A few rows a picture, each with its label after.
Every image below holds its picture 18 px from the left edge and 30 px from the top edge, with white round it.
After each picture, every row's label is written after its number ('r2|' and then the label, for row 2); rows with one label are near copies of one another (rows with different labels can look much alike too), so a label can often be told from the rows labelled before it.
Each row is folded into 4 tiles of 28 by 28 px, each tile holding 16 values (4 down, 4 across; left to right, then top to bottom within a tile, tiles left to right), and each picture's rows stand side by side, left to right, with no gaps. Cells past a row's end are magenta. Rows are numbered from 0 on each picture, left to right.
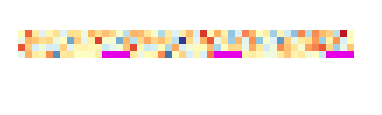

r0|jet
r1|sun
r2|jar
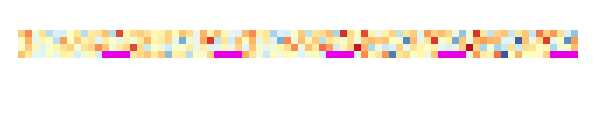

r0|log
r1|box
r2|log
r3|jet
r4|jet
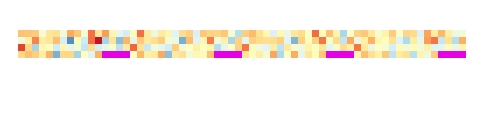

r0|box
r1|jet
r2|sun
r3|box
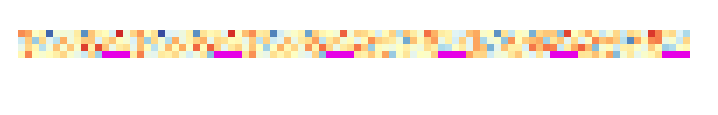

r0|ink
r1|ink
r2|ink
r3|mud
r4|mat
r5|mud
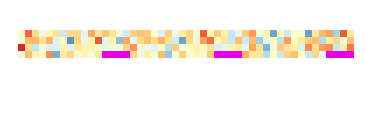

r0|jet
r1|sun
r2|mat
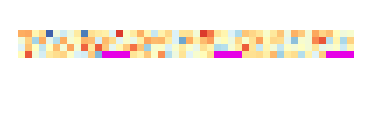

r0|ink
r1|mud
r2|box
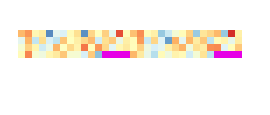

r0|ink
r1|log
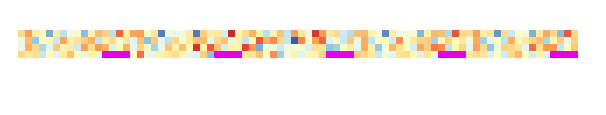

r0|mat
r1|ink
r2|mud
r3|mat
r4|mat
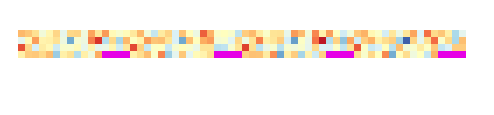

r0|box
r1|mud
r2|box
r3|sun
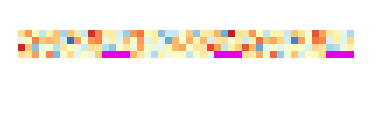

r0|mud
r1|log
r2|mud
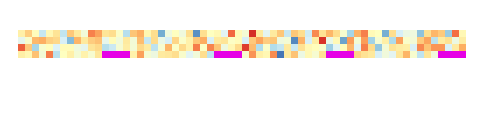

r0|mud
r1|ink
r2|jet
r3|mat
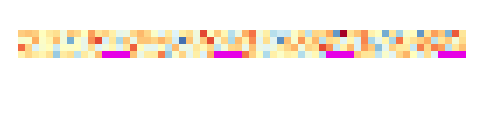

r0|box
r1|sun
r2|log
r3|mat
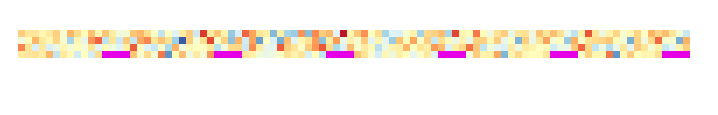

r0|box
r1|sun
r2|jar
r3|log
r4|jet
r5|jet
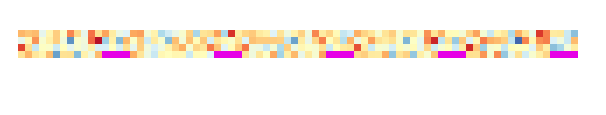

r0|box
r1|log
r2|sun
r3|box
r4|mud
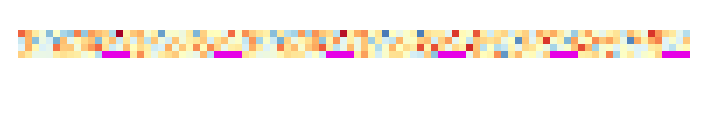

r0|jar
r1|ink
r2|jar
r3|ink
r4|jet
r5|mud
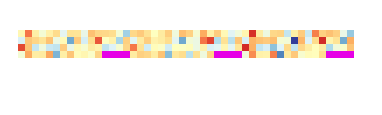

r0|jet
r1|box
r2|jet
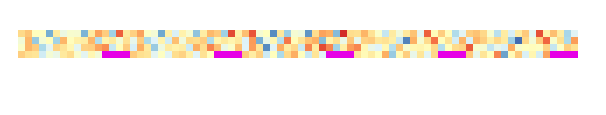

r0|mat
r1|mat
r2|mat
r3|sun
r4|sun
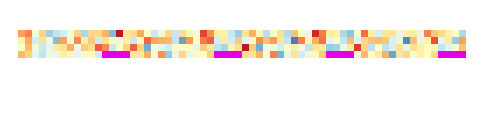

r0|log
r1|mud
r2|mud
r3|jet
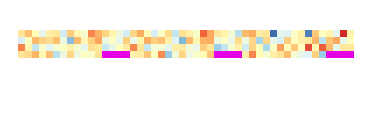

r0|mud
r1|mud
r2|ink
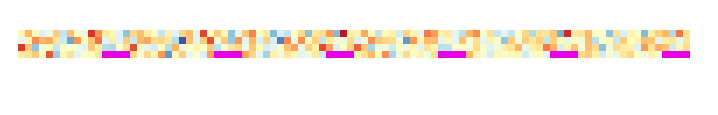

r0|mud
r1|sun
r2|log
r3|mud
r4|log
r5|mat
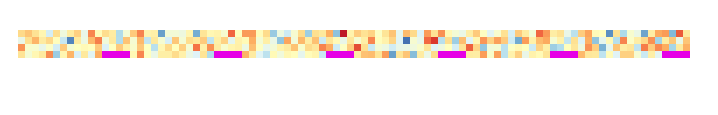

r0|sun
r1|ink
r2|log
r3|box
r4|mud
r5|mat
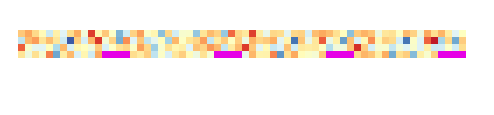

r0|sun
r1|mat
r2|jet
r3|box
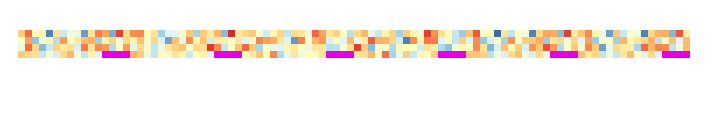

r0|mat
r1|log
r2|mud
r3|mud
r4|mat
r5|mat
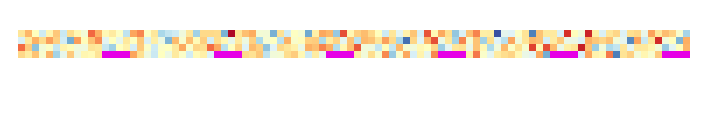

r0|mud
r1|log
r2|mat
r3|sun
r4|ink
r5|jet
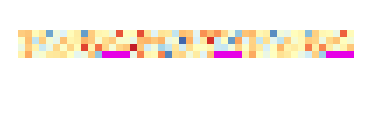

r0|ink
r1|jet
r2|ink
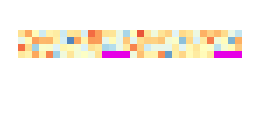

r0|mud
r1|jet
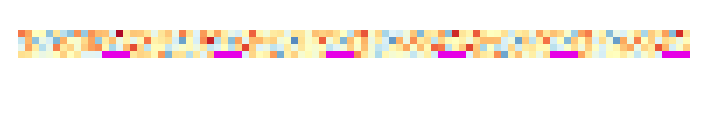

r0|jar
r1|box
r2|jet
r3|log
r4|jet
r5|log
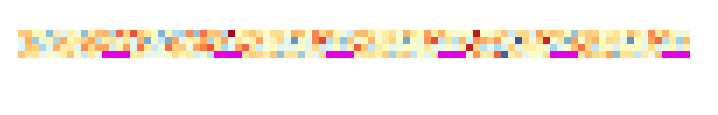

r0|mat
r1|jar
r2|box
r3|box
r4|jet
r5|box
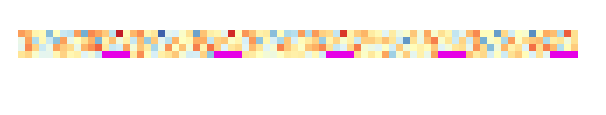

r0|jar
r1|ink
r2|jar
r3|sun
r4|mat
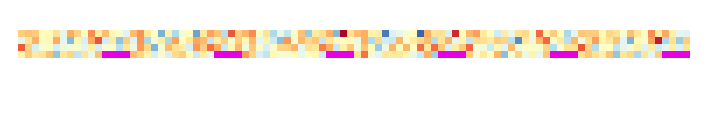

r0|box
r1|mat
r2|log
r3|ink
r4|sun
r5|box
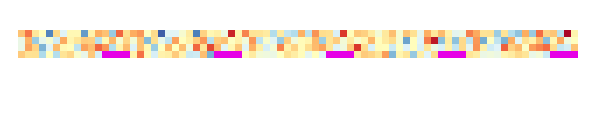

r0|mat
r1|ink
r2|jar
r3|box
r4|jar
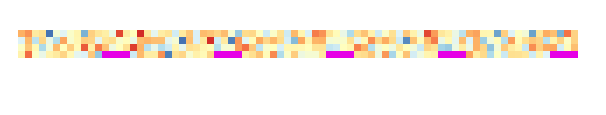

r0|ink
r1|jet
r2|mud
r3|mud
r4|mat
